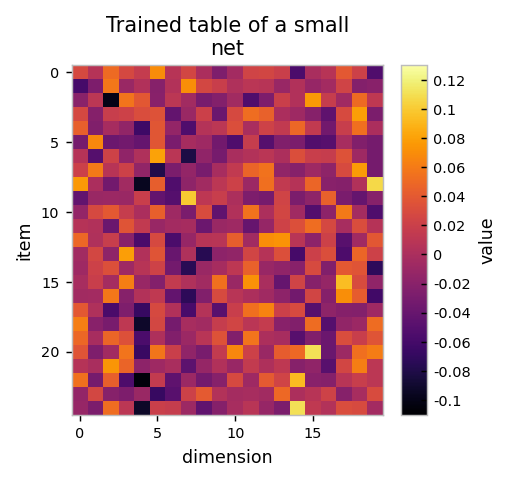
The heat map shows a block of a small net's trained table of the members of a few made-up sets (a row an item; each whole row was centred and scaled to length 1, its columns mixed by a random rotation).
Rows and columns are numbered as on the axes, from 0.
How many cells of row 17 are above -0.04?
15
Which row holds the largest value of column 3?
13
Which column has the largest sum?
18
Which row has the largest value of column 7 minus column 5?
9
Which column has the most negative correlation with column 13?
17
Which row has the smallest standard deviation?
11
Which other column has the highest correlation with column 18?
3
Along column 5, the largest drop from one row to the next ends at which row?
7
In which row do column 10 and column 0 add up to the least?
5
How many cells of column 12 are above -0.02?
22
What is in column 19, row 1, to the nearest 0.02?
-0.02
